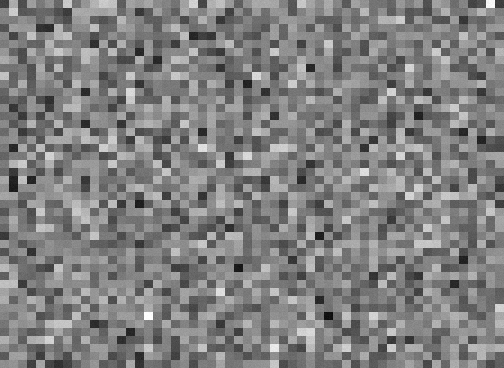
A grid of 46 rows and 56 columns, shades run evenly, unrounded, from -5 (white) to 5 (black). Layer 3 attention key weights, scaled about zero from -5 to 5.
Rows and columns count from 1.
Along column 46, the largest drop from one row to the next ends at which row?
44
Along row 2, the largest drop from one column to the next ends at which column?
9
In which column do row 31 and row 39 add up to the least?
48
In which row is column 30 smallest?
34
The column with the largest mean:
16
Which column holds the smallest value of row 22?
41
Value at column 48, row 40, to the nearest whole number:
0
